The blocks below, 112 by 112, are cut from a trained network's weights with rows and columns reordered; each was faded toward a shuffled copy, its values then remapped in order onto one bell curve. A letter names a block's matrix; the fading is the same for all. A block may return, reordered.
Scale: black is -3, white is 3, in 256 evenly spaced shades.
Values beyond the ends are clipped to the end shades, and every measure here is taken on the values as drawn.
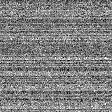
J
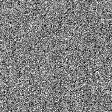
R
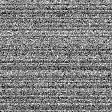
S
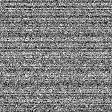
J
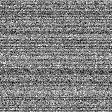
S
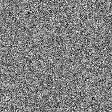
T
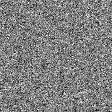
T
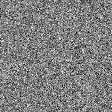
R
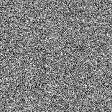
T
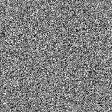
R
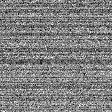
S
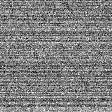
J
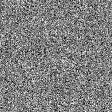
R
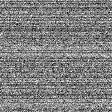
S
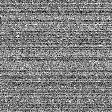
J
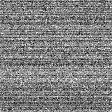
J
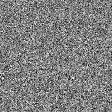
T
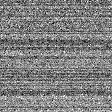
S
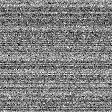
J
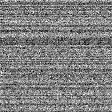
S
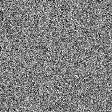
R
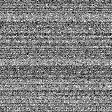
S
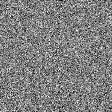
T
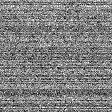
J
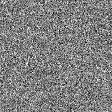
T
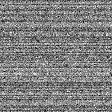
S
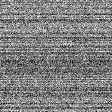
J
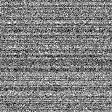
J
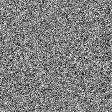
T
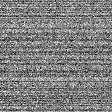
S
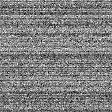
S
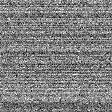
J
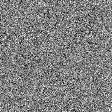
R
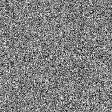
R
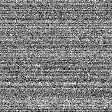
J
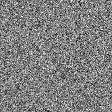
T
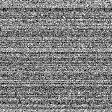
J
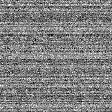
J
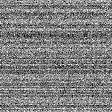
J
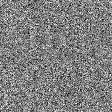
R
